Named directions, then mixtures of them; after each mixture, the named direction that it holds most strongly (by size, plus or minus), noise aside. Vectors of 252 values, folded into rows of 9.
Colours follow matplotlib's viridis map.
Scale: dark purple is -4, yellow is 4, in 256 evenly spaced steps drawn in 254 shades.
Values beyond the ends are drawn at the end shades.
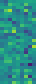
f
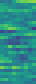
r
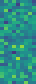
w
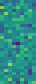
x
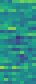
r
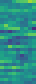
r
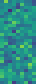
w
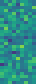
w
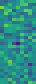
x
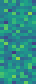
w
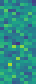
w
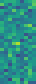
x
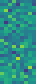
w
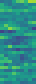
r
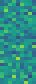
w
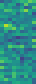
r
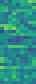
r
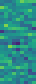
r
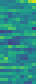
r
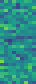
w
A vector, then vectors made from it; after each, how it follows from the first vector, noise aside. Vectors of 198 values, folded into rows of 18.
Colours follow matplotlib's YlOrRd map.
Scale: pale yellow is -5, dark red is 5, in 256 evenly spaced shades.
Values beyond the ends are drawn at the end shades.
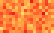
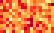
reversed, negated, scaled up.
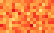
wrapped around.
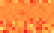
partly zeroed.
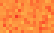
wrapped around, negated, shrunk.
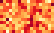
reversed, negated, scaled up.
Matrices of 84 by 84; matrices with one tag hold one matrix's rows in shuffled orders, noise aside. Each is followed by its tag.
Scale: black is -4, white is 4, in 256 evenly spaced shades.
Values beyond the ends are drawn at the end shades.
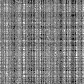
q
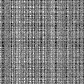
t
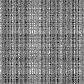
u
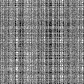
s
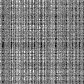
t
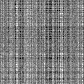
s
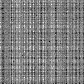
t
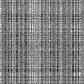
u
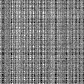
t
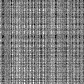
t
